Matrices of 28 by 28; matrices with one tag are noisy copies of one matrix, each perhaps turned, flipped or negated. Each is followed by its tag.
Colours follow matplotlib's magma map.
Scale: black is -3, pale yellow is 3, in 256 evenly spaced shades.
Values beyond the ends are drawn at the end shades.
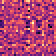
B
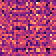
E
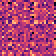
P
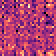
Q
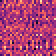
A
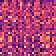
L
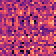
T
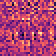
T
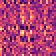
B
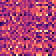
L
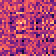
T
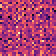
L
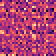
P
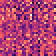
L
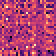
Q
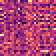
A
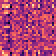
Q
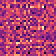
E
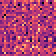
L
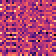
A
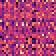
P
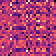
E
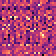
E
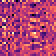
T
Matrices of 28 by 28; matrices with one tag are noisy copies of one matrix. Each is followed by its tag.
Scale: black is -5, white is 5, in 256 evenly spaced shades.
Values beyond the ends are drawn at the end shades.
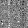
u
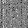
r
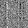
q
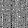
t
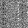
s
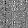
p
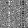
u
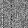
t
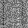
s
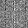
p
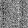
s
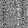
s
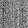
s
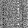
s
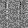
q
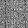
p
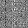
p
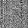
r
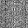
p
